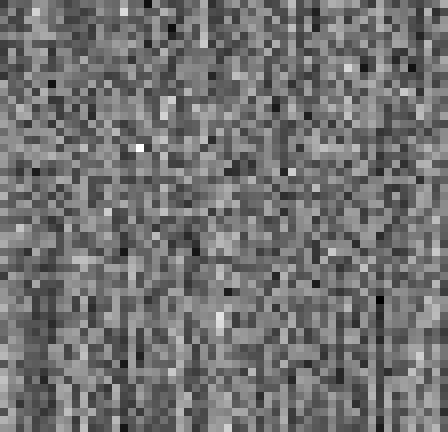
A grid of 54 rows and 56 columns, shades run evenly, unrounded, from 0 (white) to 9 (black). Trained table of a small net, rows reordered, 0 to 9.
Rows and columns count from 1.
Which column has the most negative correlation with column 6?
23
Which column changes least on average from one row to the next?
33
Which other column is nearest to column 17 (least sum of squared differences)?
10
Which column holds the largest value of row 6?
19
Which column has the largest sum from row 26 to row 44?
48
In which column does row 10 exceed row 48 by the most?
1
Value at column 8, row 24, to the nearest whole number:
7
